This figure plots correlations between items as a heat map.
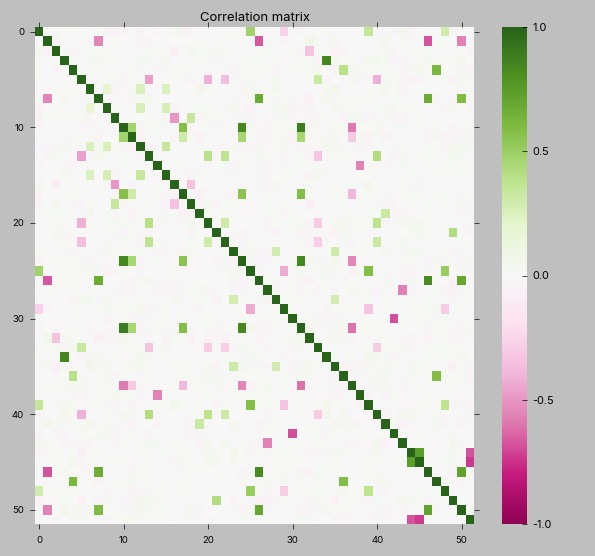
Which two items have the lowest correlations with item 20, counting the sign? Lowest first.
5, 33
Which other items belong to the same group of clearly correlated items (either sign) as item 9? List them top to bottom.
16, 18
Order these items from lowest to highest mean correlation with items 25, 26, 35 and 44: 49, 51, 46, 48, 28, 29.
51, 29, 49, 28, 48, 46
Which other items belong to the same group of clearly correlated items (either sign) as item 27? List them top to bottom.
43
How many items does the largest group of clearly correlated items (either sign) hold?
6
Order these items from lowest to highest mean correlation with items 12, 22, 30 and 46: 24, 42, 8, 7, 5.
42, 5, 24, 8, 7
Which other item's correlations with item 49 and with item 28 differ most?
21
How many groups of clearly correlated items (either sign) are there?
16
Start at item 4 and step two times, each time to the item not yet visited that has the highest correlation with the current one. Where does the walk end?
36
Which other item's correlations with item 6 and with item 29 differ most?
25
